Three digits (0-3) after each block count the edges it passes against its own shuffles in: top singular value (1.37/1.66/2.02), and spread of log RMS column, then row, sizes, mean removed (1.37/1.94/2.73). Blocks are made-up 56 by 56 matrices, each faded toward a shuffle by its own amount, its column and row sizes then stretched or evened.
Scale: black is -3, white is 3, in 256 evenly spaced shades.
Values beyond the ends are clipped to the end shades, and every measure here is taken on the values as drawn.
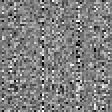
2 3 0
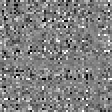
0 2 3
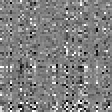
3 3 2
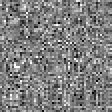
3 1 0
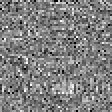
2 0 1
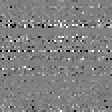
2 1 3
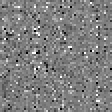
0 2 1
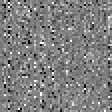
1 3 0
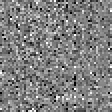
0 2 0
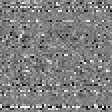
3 0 3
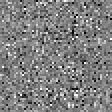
1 2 1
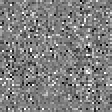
2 1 2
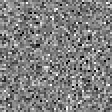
2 0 0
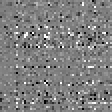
1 2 3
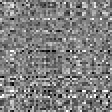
3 1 3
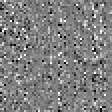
0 3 0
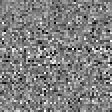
0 1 2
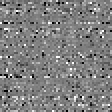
1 1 3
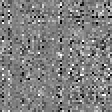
1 3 2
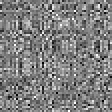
3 2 0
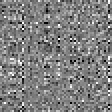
3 3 1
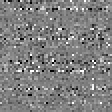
1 1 3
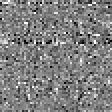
2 1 2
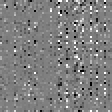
1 3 2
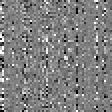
3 3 1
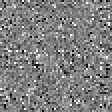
1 1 1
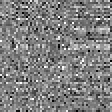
3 1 1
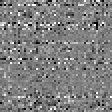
1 2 3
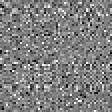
3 0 1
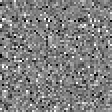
1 0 1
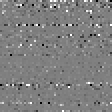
1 0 3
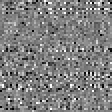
3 0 3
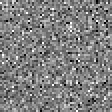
1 1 0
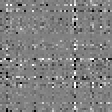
2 2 3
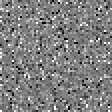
0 1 0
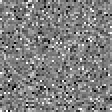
0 0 1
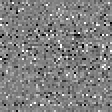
0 0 2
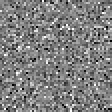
2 0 1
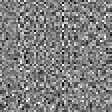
3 2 0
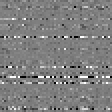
3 0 3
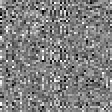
3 2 1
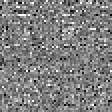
2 0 2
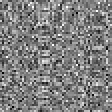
3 1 0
